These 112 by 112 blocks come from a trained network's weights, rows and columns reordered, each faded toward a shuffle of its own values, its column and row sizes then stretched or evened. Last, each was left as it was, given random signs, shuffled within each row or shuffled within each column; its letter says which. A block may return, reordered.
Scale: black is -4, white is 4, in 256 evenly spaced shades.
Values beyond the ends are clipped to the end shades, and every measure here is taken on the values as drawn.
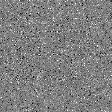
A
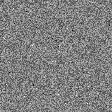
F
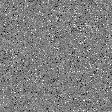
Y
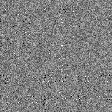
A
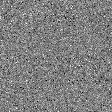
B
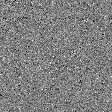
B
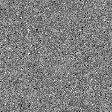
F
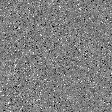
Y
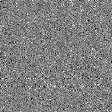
A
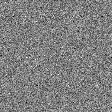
B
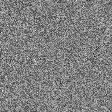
F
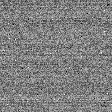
A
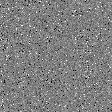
Y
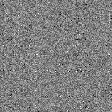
A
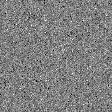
Y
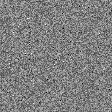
F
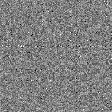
A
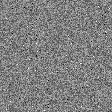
Y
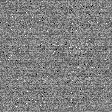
A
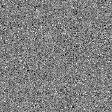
F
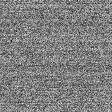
B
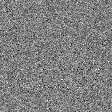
B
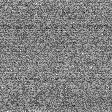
B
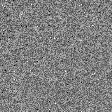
F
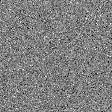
B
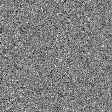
Y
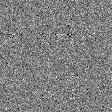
F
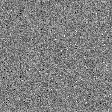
Y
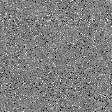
F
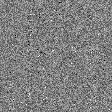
F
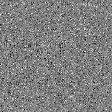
A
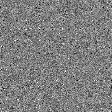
F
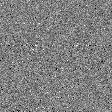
B
